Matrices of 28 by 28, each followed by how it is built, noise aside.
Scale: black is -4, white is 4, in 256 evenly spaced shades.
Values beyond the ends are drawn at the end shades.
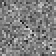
diagonal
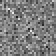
diagonal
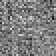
blocks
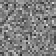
blocks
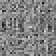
blocks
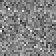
diagonal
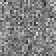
blocks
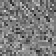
Toeplitz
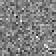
diagonal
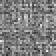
blocks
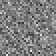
Toeplitz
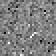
sparse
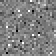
sparse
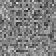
blocks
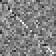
diagonal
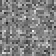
blocks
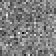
blocks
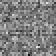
blocks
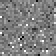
sparse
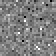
sparse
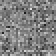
blocks
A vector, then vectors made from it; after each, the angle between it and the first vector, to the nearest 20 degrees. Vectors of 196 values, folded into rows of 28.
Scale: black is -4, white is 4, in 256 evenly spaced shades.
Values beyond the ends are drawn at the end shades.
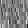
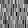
80 degrees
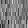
140 degrees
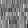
40 degrees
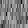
120 degrees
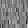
160 degrees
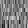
120 degrees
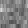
80 degrees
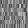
100 degrees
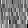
20 degrees
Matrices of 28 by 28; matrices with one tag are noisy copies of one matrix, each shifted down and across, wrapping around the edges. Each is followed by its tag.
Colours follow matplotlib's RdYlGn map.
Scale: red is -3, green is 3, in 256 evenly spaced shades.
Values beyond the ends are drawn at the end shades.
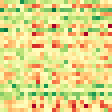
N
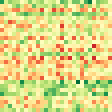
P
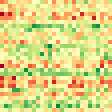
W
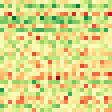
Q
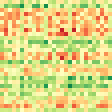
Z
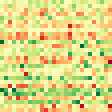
Q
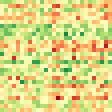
N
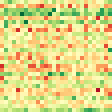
Q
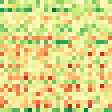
P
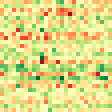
Q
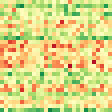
Z
